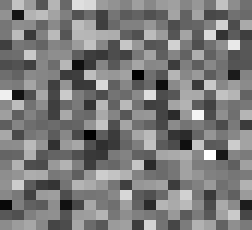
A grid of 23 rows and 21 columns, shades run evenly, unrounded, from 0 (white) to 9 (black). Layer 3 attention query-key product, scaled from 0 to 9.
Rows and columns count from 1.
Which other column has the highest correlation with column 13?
1
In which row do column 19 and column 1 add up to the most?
16
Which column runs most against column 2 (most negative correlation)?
4
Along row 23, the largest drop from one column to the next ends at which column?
13
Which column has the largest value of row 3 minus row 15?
20
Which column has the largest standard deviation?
8
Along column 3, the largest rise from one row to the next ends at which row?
7
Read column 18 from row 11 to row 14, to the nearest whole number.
7 6 5 4
